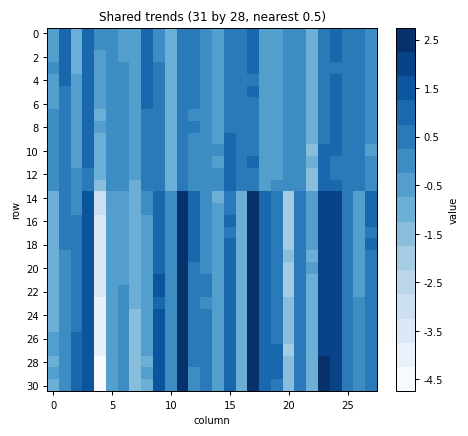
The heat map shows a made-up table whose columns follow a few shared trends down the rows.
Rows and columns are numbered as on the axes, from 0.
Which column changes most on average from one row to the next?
4
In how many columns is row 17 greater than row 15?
1
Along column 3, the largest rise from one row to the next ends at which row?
14
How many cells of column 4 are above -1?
8
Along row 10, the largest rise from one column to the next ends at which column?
23
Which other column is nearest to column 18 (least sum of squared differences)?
19
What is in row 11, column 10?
-1
